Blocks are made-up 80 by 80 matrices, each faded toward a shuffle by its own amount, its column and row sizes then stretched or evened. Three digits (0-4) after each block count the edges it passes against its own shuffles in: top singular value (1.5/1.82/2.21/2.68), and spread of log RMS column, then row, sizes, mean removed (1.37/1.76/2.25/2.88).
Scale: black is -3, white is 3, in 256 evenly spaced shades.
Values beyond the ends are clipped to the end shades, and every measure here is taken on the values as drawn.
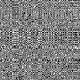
4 0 3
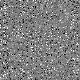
0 3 0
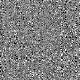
1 3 1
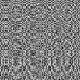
4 3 0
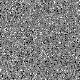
0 1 1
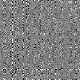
3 4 3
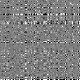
4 3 4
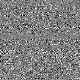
1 0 4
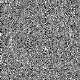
1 3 0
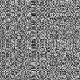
4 1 2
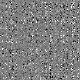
0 4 3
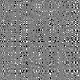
4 4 3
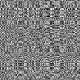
4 2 4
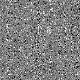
1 3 0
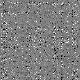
1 3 2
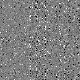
1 3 1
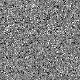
0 1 2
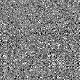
2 1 2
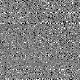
1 1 4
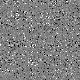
1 1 2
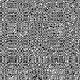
4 0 0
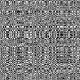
4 3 4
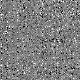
0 3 2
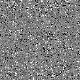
0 2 2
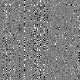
2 4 1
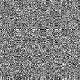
3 0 3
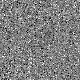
0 1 0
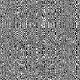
4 4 0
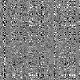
3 4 3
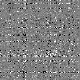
2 3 4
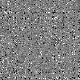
1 3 2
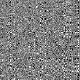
2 4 2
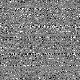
1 0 4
